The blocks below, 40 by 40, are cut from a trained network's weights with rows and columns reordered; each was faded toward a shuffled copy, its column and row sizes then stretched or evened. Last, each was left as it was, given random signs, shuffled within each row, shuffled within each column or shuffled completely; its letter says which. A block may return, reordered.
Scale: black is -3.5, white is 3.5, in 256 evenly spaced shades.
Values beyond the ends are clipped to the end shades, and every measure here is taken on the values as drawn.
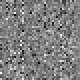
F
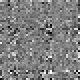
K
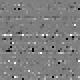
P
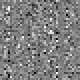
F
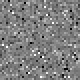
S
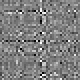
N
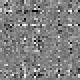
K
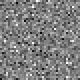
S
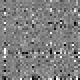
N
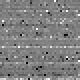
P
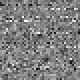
P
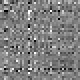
N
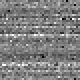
P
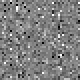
F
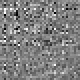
K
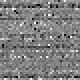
P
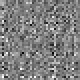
N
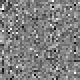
F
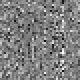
F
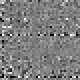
K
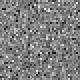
S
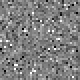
S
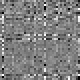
N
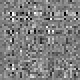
N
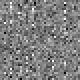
F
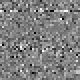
P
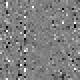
F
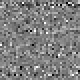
P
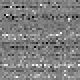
P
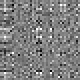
N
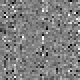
F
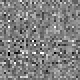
K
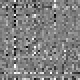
K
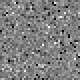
S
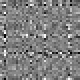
N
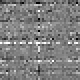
N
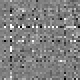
K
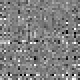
K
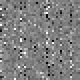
F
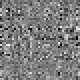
K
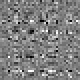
N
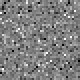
S
